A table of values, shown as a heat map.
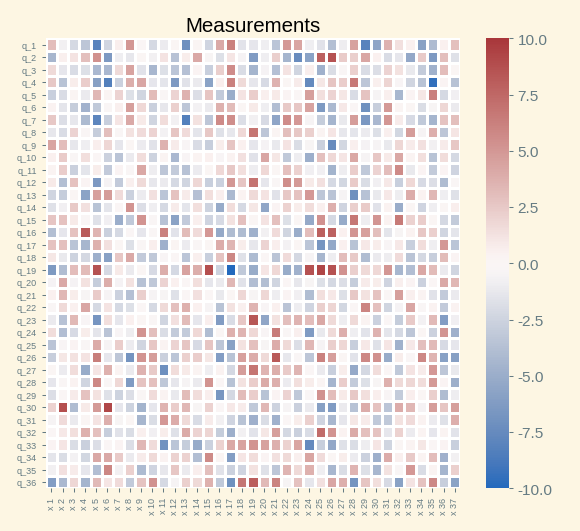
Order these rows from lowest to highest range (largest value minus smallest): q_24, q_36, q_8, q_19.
q_8, q_24, q_36, q_19
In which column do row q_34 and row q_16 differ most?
x 4
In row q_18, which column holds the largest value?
x 17
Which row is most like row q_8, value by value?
q_23
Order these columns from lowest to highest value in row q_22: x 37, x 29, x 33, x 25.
x 37, x 25, x 33, x 29
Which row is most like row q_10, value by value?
q_21
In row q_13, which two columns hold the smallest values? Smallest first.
x 28, x 4
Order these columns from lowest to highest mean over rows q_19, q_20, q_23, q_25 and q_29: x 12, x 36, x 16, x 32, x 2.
x 16, x 32, x 36, x 2, x 12
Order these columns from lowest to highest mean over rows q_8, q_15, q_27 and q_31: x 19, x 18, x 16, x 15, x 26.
x 26, x 16, x 15, x 18, x 19
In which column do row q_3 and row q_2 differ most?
x 25
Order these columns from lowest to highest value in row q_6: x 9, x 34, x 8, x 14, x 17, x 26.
x 26, x 34, x 14, x 9, x 17, x 8
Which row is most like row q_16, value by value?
q_32
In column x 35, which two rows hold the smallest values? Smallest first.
q_4, q_2
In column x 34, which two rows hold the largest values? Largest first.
q_26, q_19
